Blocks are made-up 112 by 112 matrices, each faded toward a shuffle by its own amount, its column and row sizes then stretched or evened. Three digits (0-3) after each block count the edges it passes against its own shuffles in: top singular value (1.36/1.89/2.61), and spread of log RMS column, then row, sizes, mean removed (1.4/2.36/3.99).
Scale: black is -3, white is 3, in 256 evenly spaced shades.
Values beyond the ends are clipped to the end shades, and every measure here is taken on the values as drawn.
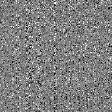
2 2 1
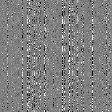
3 3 0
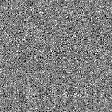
2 0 1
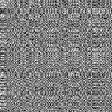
3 1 0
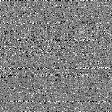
2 0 2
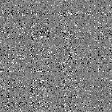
1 2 2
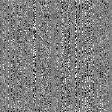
0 3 0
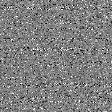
0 0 2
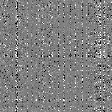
2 3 1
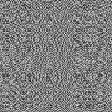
3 0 1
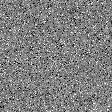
0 0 0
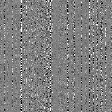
2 3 0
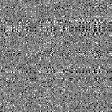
3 1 2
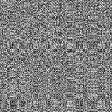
3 1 1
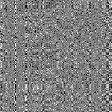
3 2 0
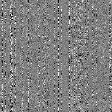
1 3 0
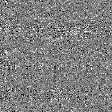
1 1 2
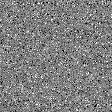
0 0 1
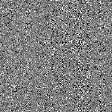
1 2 1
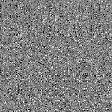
2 1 1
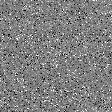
0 0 1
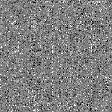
2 1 1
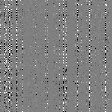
3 3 1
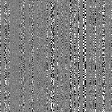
3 3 0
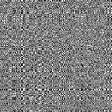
3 2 2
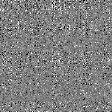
1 2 2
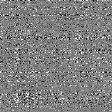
0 1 3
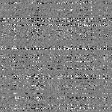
1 2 3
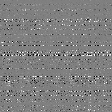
2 1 3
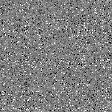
1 1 1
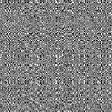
3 2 2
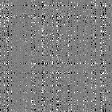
2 3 2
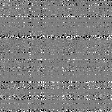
2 2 3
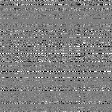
2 1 3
